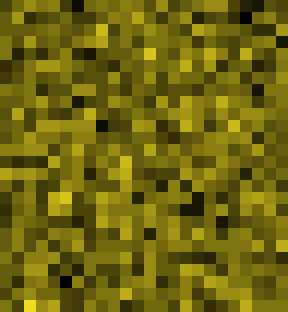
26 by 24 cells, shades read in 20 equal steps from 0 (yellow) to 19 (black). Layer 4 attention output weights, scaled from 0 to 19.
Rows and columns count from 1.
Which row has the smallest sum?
13
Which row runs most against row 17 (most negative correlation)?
24
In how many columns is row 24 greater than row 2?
9
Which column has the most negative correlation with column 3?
12
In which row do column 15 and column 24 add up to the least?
21
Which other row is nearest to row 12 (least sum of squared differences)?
8
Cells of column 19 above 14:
3
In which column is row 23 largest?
7
